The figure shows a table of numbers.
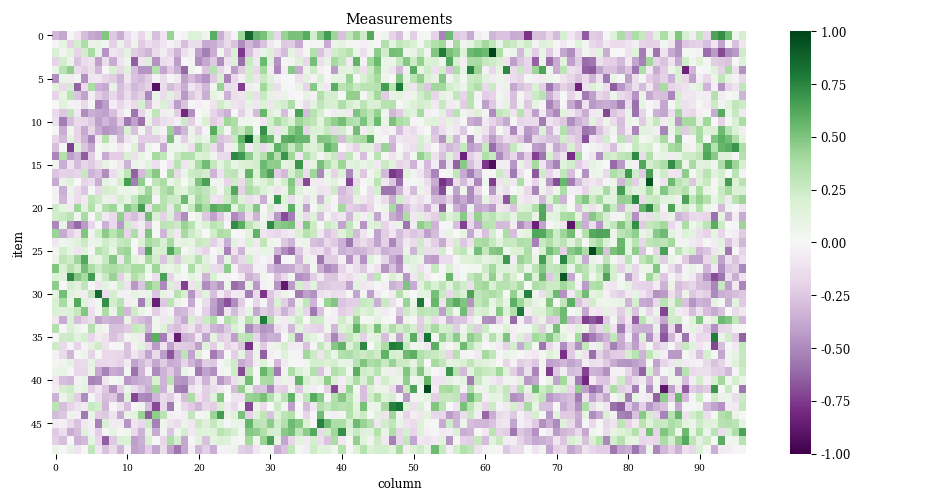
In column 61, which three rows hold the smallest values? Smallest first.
15, 17, 13
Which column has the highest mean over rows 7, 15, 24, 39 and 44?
29
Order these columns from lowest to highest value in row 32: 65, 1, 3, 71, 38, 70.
38, 1, 3, 70, 71, 65
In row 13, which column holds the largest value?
95
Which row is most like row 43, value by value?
36
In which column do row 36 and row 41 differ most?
92
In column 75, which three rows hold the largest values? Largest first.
25, 23, 21
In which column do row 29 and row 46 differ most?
32
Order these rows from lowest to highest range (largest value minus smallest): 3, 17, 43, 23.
23, 3, 43, 17
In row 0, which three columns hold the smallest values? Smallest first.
66, 74, 54
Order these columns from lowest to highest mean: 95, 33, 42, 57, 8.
8, 57, 95, 33, 42
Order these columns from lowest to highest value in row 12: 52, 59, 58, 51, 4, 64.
58, 4, 64, 59, 52, 51
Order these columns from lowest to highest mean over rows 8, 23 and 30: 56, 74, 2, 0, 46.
2, 46, 56, 0, 74
